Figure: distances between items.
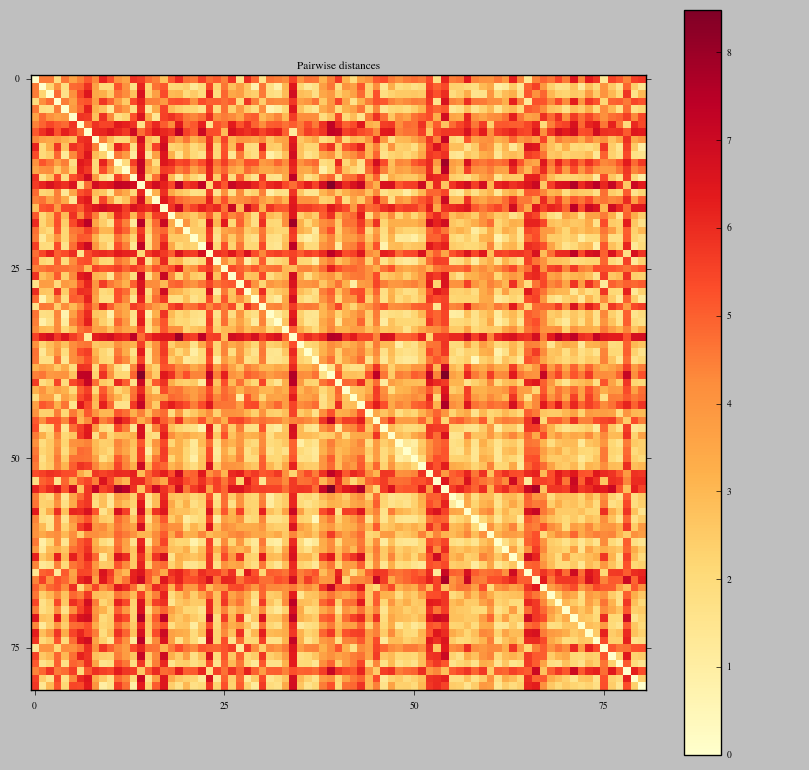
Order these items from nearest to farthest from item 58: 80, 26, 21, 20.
20, 21, 80, 26
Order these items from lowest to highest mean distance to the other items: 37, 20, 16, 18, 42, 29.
37, 29, 20, 18, 42, 16
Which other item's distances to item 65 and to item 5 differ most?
16
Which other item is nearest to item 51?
64
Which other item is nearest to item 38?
12
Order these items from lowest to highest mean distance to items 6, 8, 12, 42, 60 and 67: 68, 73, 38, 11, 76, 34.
38, 68, 11, 76, 73, 34
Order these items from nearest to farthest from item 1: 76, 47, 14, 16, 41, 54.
76, 47, 41, 16, 54, 14
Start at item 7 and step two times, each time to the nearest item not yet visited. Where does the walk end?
52
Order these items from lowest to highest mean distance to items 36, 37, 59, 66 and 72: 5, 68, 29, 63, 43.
29, 68, 63, 5, 43
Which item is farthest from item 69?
34
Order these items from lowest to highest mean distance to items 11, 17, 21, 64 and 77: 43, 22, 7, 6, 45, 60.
22, 60, 43, 45, 6, 7
